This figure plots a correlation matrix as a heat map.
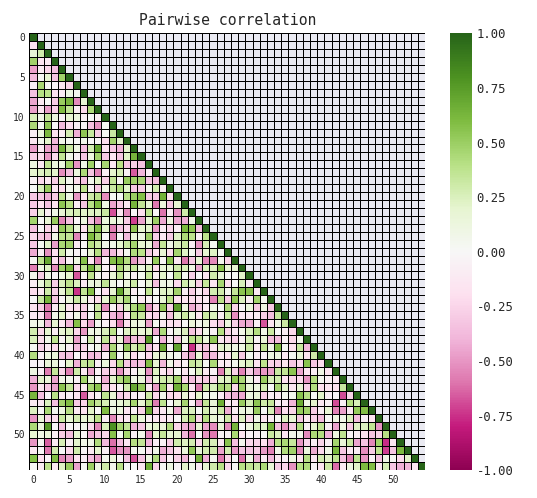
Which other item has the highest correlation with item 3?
53
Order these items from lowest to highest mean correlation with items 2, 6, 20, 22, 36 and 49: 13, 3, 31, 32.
32, 3, 13, 31
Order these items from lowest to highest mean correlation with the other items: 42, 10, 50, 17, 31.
42, 17, 50, 10, 31
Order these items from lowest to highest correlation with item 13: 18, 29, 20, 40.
40, 29, 20, 18
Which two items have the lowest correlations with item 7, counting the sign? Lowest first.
45, 37
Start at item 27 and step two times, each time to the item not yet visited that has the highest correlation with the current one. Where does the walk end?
52
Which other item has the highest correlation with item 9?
14
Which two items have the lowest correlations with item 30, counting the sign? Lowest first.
6, 36
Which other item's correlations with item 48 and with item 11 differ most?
49
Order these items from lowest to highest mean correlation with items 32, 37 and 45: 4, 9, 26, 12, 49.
9, 4, 12, 26, 49
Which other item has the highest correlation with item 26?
46
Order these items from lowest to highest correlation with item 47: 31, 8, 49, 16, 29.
29, 8, 49, 31, 16
